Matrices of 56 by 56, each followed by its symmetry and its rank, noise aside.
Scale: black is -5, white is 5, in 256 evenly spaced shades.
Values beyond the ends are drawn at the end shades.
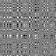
no symmetry, rank two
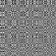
antisymmetric, rank two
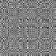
antisymmetric, rank four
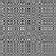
antisymmetric, rank two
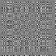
antisymmetric, rank two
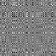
no symmetry, rank three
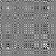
symmetric, rank two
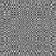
no symmetry, rank two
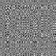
antisymmetric, rank four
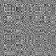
antisymmetric, rank four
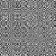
antisymmetric, rank four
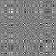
symmetric, rank two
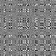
antisymmetric, rank two
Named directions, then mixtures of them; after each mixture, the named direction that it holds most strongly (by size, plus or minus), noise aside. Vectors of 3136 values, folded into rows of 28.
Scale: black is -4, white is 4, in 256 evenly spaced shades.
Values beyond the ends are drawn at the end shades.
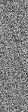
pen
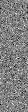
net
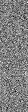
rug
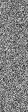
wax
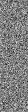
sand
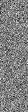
wax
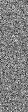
pen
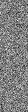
wax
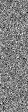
sand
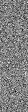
rug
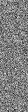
pen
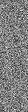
pen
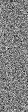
pen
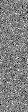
net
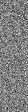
rug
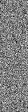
sand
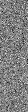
net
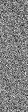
pen
